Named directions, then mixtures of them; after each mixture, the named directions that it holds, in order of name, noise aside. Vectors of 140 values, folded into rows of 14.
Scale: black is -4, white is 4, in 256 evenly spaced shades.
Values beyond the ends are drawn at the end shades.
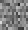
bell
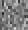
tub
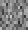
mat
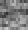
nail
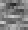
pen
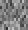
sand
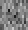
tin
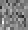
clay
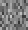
mat.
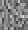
clay, tin, tub.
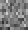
clay, nail.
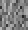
clay, mat.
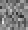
clay.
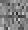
bell, clay, sand.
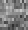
nail, pen, sand.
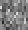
clay, tin.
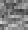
nail, pen.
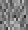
sand.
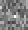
pen, sand, tin.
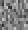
bell, tub.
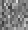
clay, tub.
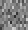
tin, tub.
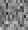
mat, nail, sand.
